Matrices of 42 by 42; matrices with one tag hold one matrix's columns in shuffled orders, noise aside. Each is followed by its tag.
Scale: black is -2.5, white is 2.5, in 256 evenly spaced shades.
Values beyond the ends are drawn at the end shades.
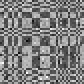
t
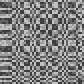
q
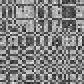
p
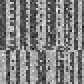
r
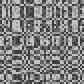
p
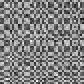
q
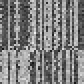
r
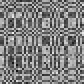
t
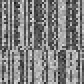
r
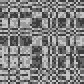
t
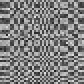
q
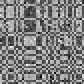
p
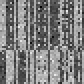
r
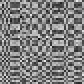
q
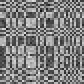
t
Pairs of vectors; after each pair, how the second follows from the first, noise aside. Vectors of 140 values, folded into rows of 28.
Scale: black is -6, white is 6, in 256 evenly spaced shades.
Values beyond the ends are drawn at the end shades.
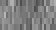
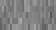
reversed, negated, shrunk.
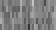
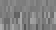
wrapped around, partly zeroed.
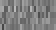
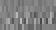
reversed, negated, partly zeroed.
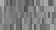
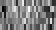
wrapped around, negated, scaled up.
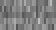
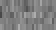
wrapped around, partly zeroed.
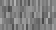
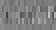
wrapped around, negated, partly zeroed.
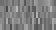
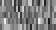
reversed, scaled up.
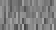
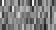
reversed, scaled up.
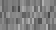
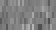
wrapped around, partly zeroed.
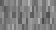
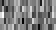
wrapped around, negated, scaled up.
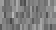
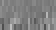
wrapped around, partly zeroed.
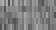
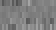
wrapped around, partly zeroed.
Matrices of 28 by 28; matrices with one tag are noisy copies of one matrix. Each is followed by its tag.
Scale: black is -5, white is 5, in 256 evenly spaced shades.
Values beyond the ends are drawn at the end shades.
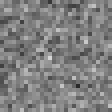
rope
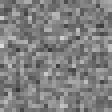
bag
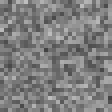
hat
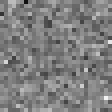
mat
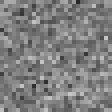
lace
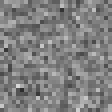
lace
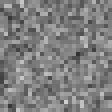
rope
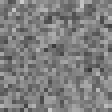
hat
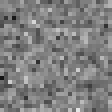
rope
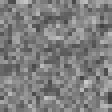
hat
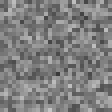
mat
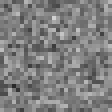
bag
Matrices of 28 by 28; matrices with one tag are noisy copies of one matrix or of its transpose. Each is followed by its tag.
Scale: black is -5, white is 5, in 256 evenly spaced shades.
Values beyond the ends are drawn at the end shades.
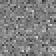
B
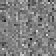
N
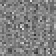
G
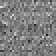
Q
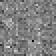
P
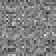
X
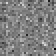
N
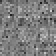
P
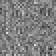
X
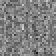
G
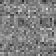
P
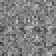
B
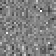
X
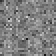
P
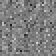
Q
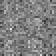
P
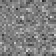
B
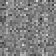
N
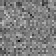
N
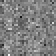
P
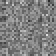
N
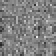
B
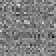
G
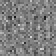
G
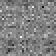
X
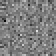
N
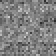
P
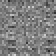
X
